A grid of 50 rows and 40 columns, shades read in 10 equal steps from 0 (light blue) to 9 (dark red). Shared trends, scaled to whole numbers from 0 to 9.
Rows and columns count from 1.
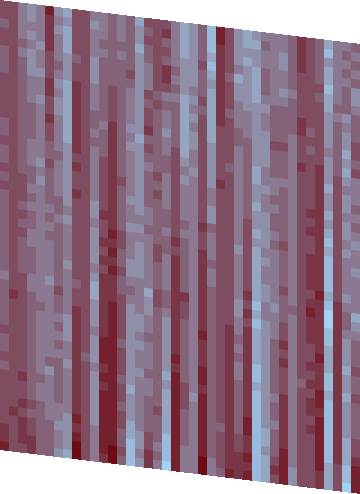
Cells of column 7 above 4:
21
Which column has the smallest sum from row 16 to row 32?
37
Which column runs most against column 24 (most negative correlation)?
6
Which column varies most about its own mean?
28
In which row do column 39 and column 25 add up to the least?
50
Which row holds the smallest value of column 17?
31
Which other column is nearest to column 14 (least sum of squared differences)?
3
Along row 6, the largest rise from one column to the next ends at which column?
25
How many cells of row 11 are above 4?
23
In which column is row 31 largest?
35
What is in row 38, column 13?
8
